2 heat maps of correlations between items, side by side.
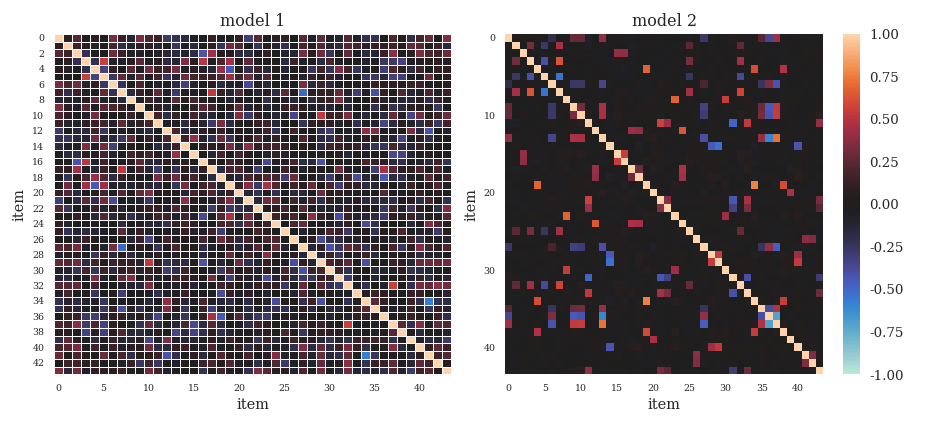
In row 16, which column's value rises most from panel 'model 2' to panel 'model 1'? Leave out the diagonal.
3
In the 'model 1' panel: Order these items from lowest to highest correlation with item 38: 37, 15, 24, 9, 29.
15, 9, 24, 29, 37
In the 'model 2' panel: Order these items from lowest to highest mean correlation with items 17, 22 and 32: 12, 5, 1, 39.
5, 39, 1, 12
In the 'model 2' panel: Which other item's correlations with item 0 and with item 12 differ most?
24
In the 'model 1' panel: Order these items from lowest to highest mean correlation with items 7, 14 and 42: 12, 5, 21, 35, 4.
35, 12, 4, 21, 5
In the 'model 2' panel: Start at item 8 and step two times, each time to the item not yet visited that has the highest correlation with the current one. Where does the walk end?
30
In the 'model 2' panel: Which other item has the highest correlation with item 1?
7
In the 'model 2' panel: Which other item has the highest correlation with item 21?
11
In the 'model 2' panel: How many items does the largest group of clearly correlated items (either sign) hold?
9
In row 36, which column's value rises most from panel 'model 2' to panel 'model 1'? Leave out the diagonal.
37
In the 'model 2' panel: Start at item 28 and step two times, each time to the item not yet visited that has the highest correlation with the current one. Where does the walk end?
40
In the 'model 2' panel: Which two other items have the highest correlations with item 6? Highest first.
36, 27
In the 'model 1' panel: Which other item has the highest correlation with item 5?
3
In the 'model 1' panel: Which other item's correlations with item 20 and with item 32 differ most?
37
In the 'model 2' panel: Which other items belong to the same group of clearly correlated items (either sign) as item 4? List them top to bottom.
19, 34, 38
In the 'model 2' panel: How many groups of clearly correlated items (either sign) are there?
10
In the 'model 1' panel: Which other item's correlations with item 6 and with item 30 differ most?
27
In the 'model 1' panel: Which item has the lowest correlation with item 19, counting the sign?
4
